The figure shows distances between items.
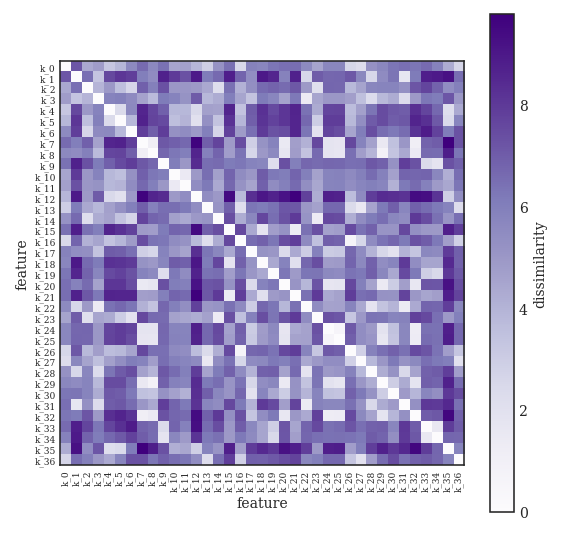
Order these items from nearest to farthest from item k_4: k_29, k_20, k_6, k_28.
k_6, k_28, k_29, k_20
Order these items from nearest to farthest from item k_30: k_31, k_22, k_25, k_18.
k_25, k_22, k_31, k_18
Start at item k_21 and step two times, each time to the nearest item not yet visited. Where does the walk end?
k_18
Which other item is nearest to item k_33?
k_34
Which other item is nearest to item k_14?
k_23
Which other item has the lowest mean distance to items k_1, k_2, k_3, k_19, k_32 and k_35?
k_22
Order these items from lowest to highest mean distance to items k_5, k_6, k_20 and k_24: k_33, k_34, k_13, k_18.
k_13, k_18, k_34, k_33
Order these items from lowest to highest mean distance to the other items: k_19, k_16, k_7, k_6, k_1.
k_16, k_7, k_19, k_6, k_1
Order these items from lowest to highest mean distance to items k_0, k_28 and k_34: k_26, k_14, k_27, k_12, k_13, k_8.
k_27, k_13, k_26, k_8, k_14, k_12
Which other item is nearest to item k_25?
k_24
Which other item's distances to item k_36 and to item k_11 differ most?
k_10
